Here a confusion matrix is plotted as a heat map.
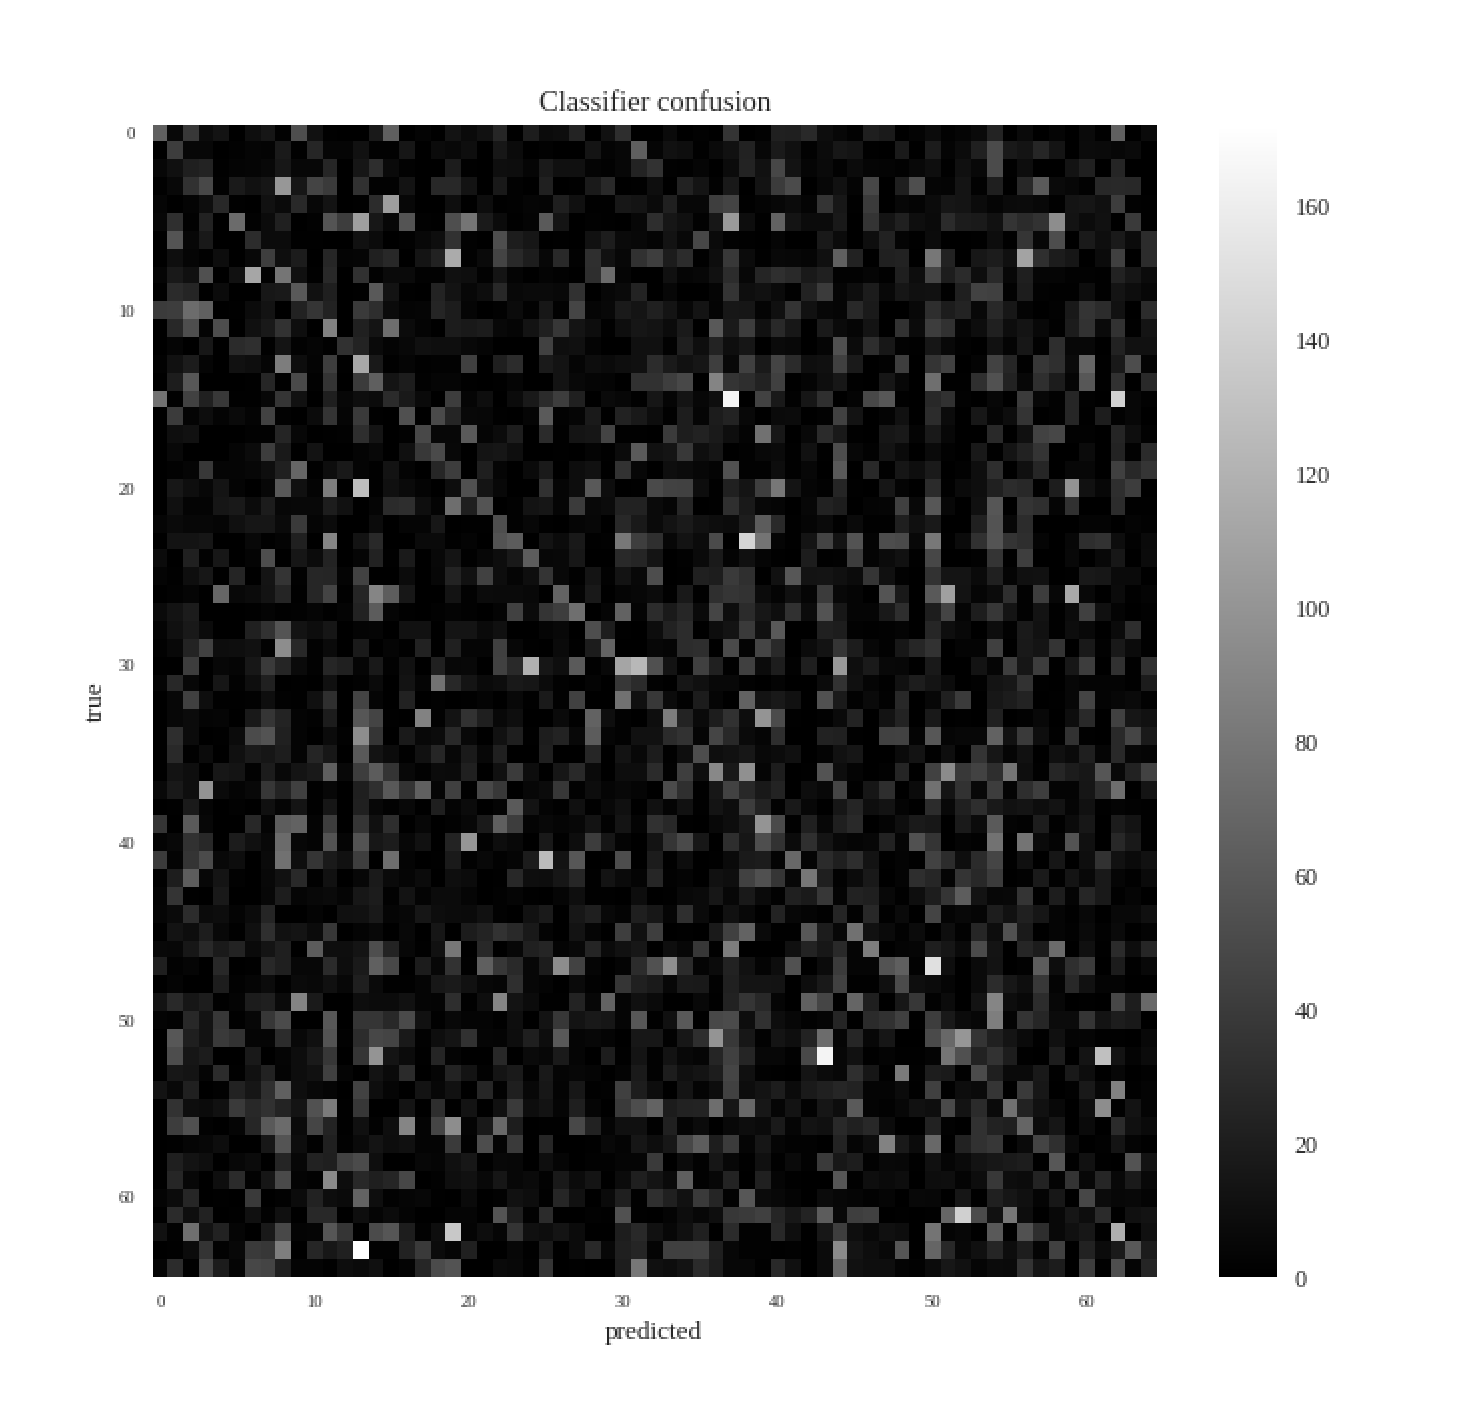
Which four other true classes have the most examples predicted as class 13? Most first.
63, 20, 5, 34
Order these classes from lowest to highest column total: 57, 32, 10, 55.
10, 55, 57, 32
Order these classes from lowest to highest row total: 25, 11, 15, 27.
25, 27, 11, 15
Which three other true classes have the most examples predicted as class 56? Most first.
7, 40, 62
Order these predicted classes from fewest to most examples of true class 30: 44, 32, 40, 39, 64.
39, 40, 64, 32, 44
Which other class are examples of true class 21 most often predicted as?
19
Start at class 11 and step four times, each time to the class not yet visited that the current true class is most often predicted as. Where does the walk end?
8
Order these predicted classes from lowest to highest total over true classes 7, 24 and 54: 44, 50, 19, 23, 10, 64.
10, 64, 23, 44, 19, 50
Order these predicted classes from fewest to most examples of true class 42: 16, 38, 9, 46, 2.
16, 46, 9, 38, 2
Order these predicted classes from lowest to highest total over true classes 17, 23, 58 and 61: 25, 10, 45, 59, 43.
59, 10, 25, 45, 43
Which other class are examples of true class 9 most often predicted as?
14
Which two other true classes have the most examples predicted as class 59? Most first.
26, 20
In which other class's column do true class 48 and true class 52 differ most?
43
